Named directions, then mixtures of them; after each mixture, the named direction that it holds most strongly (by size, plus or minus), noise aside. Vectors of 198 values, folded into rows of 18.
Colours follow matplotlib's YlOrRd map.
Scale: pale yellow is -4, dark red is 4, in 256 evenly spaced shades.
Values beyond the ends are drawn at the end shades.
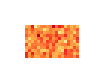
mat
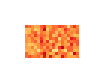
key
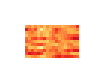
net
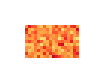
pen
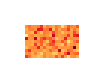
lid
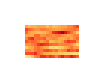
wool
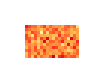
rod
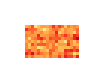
mat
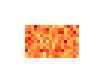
mat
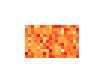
mat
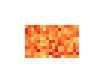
key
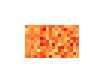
key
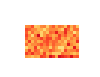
mat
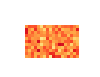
pen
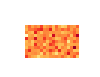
lid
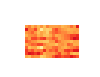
net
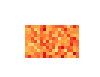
key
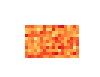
lid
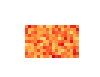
pen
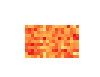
key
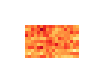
net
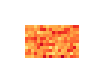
wool
